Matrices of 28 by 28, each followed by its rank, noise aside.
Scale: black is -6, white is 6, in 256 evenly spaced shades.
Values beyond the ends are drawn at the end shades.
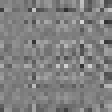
two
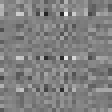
two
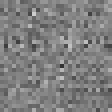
six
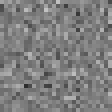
six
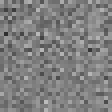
six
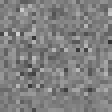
six
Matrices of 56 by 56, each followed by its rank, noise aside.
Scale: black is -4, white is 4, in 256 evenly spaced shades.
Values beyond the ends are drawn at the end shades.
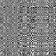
four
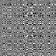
three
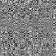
six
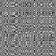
three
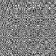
six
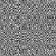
three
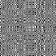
three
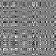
three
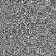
eight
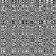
three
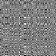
three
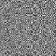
six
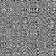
six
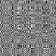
three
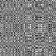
three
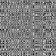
three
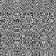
six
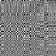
two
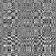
three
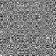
six
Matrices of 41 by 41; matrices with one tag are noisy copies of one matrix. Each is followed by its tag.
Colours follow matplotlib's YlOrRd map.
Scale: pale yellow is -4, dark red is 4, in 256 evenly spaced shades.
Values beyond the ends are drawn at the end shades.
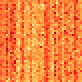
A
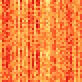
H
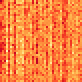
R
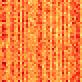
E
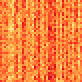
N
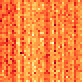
A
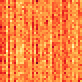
R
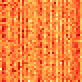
E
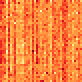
R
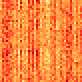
H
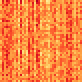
H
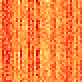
H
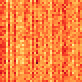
R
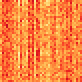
H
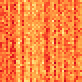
A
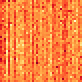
R
